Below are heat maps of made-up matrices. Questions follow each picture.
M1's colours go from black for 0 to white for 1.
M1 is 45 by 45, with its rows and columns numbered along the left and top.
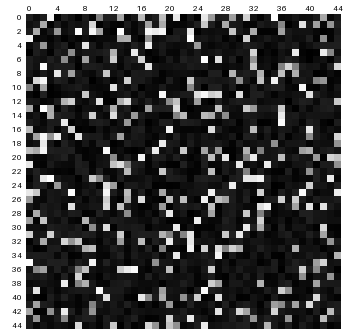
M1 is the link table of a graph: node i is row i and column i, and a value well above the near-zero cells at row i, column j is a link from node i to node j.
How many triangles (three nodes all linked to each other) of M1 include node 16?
4
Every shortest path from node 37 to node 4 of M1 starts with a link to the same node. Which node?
node 7
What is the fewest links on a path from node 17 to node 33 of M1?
3
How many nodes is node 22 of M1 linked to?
5
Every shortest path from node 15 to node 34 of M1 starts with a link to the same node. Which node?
node 14
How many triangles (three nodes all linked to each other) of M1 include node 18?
1
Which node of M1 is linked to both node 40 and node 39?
node 19
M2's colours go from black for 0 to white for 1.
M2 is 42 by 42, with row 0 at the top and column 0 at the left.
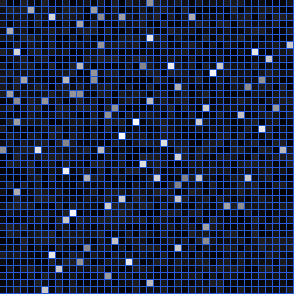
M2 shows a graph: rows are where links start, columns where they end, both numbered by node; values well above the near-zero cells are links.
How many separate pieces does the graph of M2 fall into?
5
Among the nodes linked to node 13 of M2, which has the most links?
node 11
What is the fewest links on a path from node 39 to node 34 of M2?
3
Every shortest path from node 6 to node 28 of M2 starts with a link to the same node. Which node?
node 14
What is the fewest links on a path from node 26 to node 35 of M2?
2
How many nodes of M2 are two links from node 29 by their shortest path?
2
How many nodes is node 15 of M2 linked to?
3
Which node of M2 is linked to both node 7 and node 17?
node 2
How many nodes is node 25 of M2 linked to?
5
